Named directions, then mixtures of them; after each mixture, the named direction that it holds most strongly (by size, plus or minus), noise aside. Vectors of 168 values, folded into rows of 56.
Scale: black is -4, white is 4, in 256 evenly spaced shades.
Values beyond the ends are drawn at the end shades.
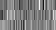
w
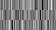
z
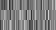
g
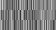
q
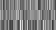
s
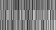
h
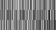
h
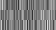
q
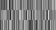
g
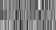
s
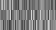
g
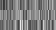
s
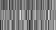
g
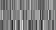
s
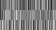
z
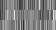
w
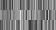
g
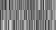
g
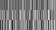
h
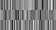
z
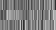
w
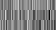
h
